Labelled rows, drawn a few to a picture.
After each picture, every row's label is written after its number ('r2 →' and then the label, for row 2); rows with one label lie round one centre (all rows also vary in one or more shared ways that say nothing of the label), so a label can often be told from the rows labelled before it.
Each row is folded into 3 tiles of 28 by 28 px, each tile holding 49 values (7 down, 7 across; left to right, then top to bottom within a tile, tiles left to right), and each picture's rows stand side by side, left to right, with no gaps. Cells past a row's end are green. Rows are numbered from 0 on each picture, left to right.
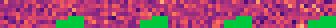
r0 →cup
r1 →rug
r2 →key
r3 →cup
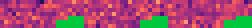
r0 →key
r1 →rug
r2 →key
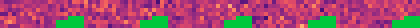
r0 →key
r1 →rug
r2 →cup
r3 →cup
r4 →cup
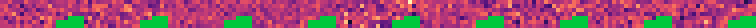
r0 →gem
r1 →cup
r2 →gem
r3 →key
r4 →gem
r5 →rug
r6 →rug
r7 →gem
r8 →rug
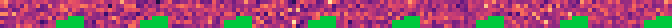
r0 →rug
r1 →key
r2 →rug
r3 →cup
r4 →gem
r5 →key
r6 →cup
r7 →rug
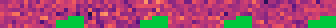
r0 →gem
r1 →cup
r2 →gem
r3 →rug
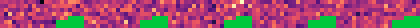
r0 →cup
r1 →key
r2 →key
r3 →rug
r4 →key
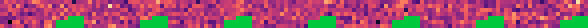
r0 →cup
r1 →key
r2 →rug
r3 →gem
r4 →cup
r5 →rug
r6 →gem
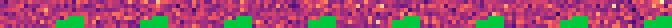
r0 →cup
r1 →gem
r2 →gem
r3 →key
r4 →key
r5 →key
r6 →key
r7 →key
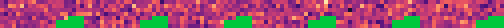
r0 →cup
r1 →rug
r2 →key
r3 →gem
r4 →rug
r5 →gem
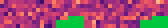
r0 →cup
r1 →gem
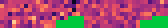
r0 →key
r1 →rug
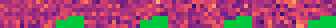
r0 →key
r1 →rug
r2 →gem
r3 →gem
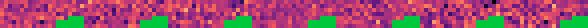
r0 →gem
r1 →cup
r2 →rug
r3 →rug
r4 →key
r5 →rug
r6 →gem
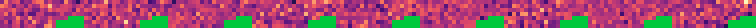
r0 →key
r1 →rug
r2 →gem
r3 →cup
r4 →rug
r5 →gem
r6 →cup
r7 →key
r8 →gem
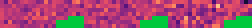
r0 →gem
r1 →rug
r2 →key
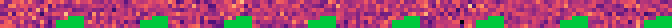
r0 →cup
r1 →cup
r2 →rug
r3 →gem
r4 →key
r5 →rug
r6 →cup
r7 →gem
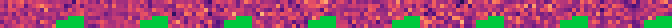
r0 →cup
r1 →rug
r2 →cup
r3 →cup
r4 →cup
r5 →key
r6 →key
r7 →rug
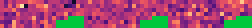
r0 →cup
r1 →cup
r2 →cup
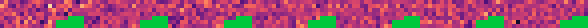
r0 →key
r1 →cup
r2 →cup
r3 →cup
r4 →cup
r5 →rug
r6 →gem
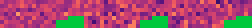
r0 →cup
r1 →gem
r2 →rug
